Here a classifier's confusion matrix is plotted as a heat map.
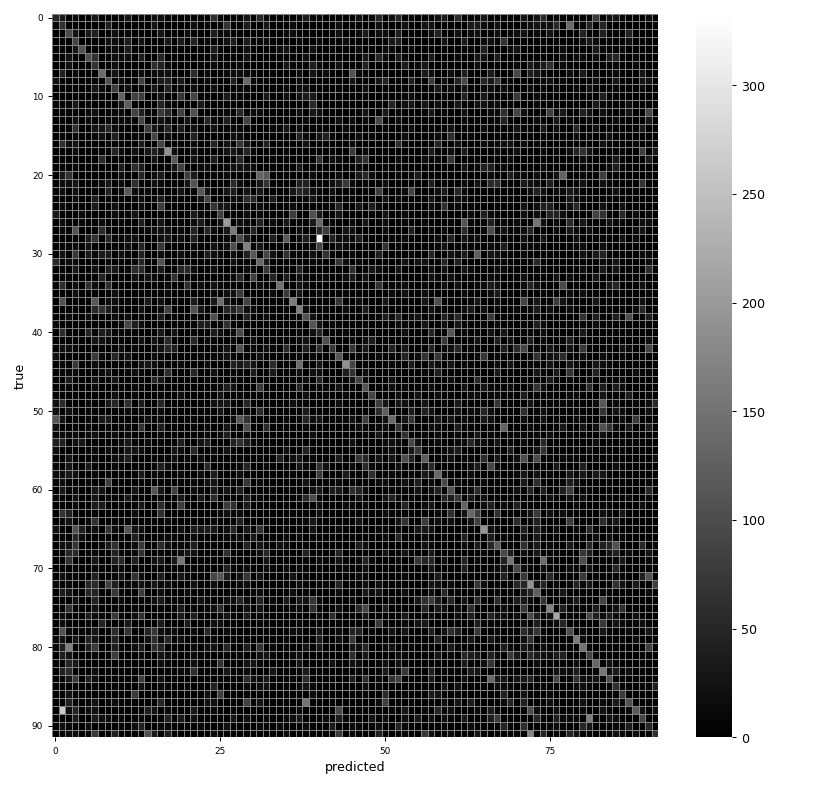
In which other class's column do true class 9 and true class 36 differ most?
25
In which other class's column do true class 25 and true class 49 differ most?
39
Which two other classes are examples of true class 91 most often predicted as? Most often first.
72, 14
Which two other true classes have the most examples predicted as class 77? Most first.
20, 34
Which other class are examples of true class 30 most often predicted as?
64
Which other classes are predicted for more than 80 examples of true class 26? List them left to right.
40, 62, 73
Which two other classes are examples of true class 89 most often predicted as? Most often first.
81, 67
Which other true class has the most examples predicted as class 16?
31
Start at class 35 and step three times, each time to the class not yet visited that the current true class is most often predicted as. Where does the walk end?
60
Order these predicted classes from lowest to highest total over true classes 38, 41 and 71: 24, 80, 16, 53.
53, 16, 80, 24
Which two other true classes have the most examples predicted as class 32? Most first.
20, 30
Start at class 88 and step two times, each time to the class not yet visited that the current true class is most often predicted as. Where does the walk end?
78
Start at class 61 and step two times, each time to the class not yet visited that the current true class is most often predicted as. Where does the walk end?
11
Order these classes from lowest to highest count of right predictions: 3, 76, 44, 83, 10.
3, 10, 83, 44, 76
